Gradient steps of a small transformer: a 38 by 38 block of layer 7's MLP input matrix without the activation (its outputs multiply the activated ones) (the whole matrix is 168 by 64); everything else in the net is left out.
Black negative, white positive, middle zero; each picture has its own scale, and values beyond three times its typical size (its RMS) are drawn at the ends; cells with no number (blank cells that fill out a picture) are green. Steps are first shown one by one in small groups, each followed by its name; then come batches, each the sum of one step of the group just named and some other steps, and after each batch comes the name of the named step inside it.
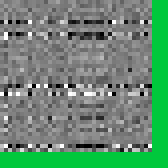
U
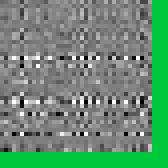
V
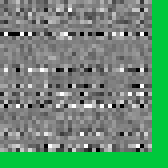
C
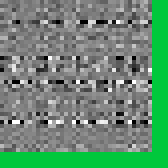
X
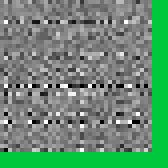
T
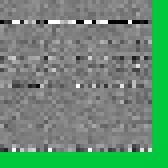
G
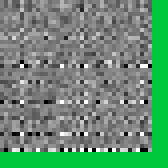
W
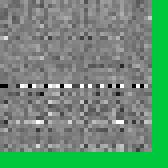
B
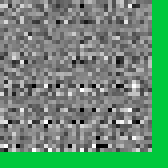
T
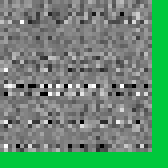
T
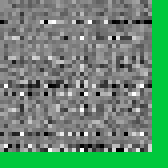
U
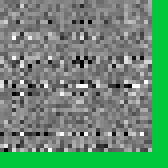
V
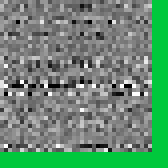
U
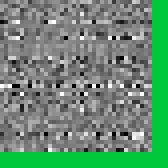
C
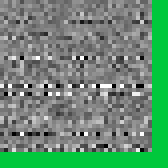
V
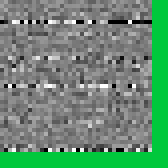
G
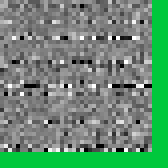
T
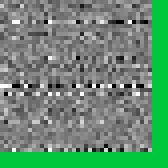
G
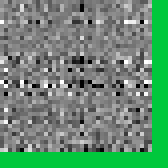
T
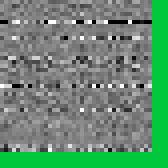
G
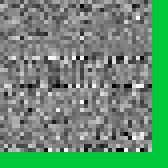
V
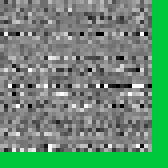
C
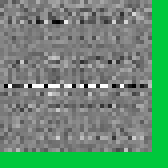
B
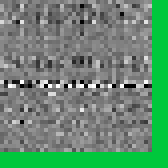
X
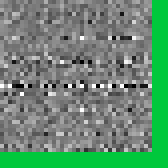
X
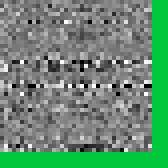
U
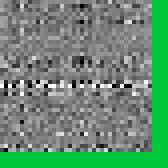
W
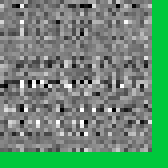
B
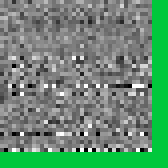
W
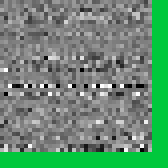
B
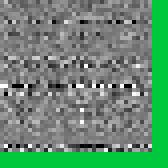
U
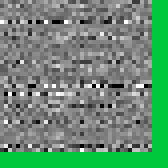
T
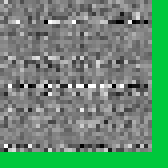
G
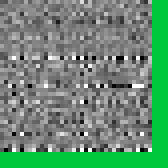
V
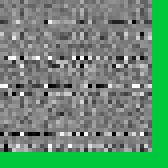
V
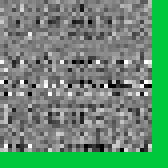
U
